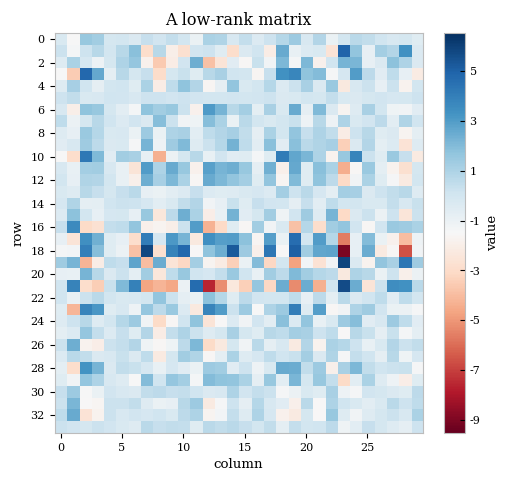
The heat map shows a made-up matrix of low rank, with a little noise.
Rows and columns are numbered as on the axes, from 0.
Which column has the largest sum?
2
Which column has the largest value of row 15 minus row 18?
23
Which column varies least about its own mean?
4
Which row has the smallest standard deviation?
5
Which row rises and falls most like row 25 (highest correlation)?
20
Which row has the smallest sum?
21
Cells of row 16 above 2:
2
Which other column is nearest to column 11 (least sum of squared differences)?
27
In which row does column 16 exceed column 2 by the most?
19
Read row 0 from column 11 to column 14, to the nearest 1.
-1 1 1 0
